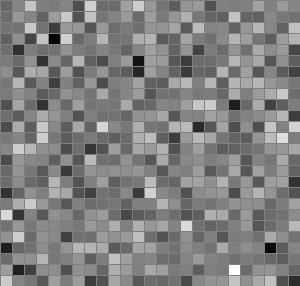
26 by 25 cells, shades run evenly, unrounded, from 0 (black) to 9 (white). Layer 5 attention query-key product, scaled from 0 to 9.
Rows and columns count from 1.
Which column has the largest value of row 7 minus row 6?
4
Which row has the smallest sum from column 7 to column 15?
7
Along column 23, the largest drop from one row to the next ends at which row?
23
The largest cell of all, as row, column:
25, 20
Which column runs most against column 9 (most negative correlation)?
22
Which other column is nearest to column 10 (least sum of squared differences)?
11
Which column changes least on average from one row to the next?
21
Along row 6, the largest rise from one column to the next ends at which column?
13
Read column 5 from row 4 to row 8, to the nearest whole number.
0 4 5 3 2
